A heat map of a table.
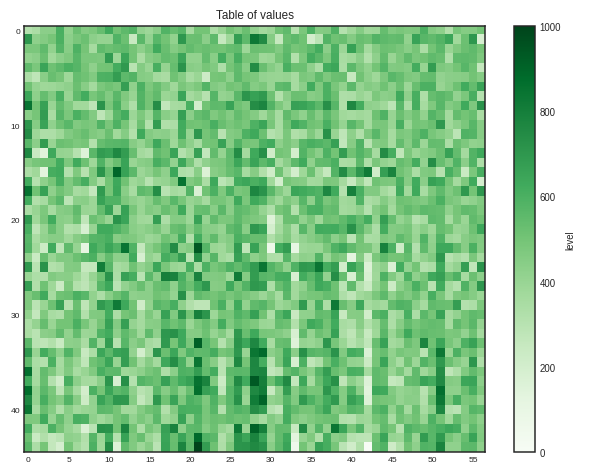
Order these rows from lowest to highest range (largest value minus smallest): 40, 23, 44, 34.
40, 34, 23, 44
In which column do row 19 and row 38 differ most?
0
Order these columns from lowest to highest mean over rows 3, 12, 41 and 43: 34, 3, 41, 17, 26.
3, 41, 34, 17, 26
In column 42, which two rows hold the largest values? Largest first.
15, 20
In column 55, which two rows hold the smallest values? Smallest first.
25, 29
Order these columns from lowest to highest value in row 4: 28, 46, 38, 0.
46, 0, 38, 28
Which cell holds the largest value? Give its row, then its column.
44, 21
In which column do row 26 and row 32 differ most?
21
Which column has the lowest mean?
42
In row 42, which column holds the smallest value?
7
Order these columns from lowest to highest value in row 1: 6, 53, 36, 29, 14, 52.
36, 53, 6, 14, 52, 29
